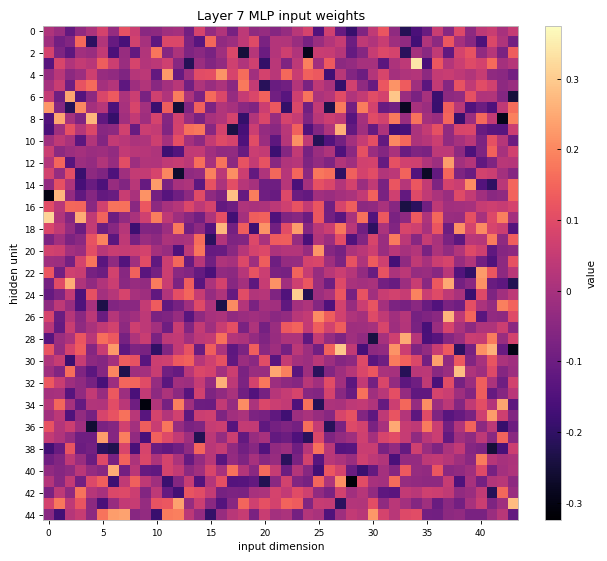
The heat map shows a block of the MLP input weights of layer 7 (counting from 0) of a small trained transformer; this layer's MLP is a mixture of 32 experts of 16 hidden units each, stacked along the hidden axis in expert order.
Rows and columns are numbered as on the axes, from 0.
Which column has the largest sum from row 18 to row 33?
40
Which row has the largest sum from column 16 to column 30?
13
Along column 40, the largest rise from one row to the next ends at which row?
22
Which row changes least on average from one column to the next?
20
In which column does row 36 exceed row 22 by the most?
39
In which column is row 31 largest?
38
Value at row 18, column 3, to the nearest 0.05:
-0.1
